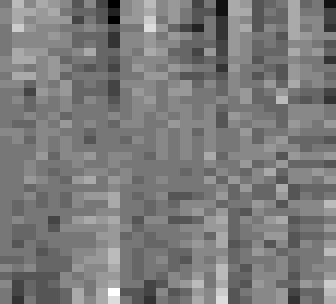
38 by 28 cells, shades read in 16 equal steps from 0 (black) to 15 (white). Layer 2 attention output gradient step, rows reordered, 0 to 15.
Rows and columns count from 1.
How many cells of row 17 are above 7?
9
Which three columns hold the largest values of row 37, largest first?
10, 19, 28
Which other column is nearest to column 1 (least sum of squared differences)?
11
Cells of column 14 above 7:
17
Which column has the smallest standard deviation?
1
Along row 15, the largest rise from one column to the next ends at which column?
20
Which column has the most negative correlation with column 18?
5
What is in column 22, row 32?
9
